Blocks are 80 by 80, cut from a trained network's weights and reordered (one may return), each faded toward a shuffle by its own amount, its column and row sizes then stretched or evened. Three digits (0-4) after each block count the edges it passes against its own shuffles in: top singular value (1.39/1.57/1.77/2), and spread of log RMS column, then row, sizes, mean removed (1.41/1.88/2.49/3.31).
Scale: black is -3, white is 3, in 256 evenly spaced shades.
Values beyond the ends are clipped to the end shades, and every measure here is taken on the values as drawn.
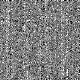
1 2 1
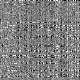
4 1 4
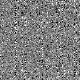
0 3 1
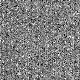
0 1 0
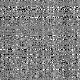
2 1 4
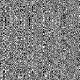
4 3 0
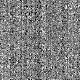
2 0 2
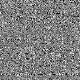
0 1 3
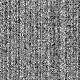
4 0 1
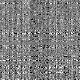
4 0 4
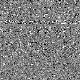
1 0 3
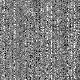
2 3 0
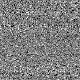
0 0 2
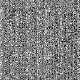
2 2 2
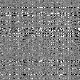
3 2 4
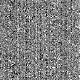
2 2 1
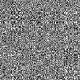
4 2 2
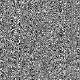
0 3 0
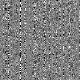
2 4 0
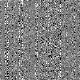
0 4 0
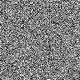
1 0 0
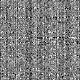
4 0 3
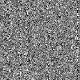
0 2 0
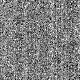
1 0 0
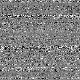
0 0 4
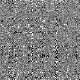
1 3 3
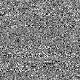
1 0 3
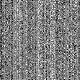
4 3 0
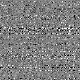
0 2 4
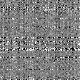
3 0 4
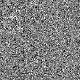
0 2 1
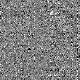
0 3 0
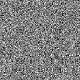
3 1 1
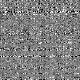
1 0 4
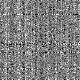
3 0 3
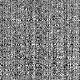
4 0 3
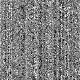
3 2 0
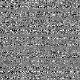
0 1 4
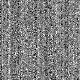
2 2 0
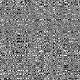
4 2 4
